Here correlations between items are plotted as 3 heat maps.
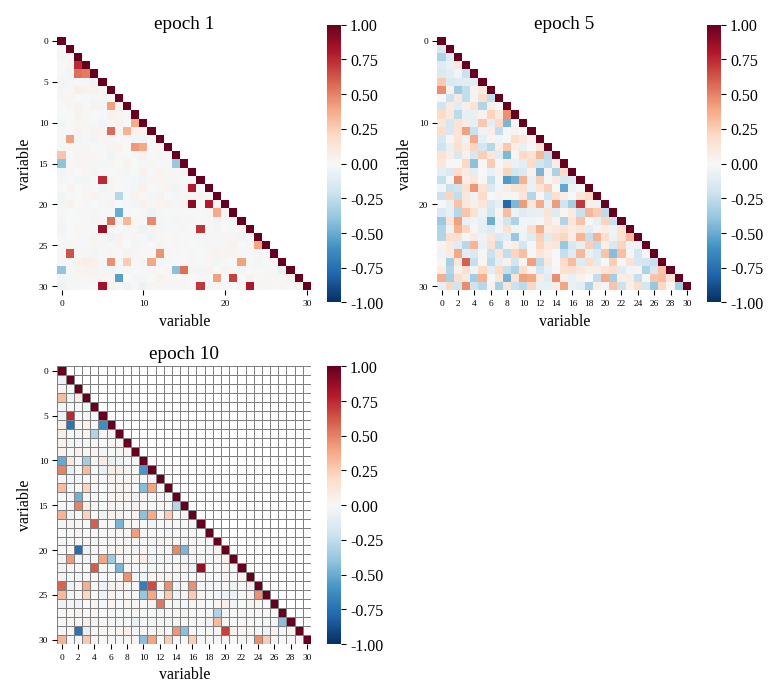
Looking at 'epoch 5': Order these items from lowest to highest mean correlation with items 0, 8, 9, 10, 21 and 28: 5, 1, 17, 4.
17, 1, 4, 5
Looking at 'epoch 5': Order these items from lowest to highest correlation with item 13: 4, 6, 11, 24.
6, 24, 11, 4
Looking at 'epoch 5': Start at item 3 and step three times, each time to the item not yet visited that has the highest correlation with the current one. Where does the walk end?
29
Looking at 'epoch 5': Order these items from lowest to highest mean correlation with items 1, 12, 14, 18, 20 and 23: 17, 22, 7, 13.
7, 13, 22, 17
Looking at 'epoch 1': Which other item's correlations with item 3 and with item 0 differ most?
2
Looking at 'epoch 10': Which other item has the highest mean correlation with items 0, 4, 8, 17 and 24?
22
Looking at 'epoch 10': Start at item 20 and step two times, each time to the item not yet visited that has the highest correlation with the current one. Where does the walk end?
14
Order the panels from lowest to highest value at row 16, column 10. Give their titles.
epoch 10, epoch 5, epoch 1
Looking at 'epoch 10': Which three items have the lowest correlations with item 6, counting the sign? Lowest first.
1, 5, 21
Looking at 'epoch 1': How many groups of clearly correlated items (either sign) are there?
9
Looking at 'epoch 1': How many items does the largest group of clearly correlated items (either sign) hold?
5
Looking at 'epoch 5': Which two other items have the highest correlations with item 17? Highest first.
20, 2
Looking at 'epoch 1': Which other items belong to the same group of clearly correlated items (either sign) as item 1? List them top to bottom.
12, 26
